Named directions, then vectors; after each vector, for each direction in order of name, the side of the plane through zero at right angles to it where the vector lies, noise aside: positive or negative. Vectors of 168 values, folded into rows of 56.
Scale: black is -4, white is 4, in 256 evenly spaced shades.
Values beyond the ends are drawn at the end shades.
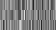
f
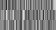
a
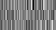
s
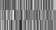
positive, negative, negative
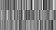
positive, negative, negative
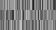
negative, positive, positive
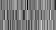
negative, negative, positive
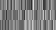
negative, negative, negative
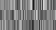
negative, positive, positive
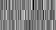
positive, positive, positive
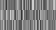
positive, negative, negative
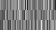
negative, negative, positive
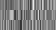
positive, negative, negative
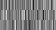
positive, positive, positive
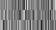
positive, positive, negative
